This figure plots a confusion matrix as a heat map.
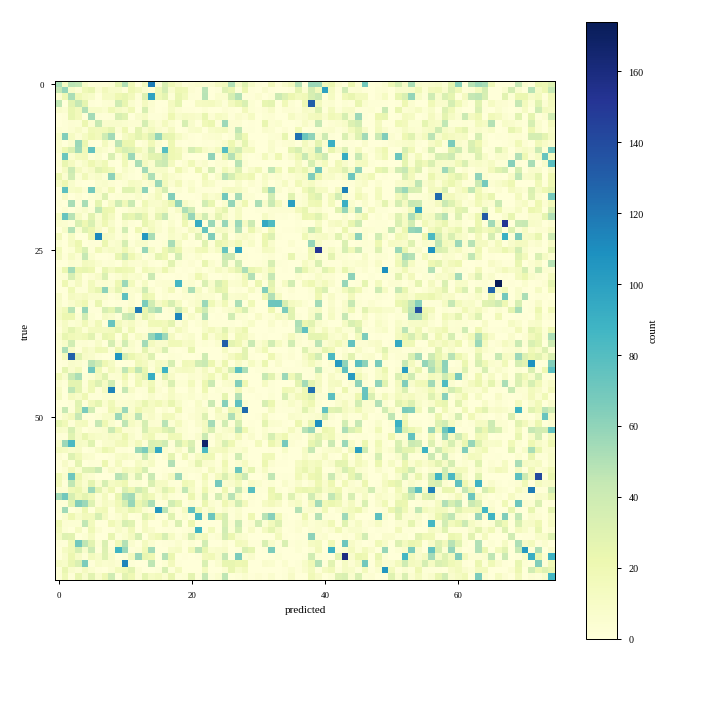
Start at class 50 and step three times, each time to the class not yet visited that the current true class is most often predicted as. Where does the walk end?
28
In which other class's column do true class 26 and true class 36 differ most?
8
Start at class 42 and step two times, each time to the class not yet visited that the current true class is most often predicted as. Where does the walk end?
43
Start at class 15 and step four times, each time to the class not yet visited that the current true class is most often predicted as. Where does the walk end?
40
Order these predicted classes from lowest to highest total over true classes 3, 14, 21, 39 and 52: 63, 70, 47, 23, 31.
47, 70, 23, 31, 63
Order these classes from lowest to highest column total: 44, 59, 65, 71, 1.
65, 44, 1, 71, 59
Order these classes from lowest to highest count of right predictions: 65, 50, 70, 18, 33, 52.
52, 50, 18, 33, 65, 70
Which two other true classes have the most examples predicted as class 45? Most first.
55, 42
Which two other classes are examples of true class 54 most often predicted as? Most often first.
22, 2
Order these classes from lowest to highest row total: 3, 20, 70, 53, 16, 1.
53, 3, 1, 16, 20, 70
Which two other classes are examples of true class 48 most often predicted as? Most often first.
27, 25
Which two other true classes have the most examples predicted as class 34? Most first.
54, 44
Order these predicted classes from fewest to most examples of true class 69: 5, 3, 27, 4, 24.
24, 27, 5, 4, 3
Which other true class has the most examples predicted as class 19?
61
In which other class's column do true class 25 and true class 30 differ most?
66
